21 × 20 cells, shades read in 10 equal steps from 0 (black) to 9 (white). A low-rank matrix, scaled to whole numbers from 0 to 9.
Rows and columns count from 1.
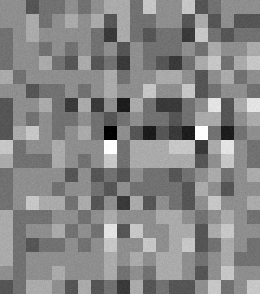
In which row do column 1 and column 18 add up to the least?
10
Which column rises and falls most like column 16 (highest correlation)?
2
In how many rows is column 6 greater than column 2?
8
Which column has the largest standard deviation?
9
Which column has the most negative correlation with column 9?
16
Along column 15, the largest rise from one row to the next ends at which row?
11
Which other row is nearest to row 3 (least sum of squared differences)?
14
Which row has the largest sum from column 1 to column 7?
15
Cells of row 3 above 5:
3
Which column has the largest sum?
17
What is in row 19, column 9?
6
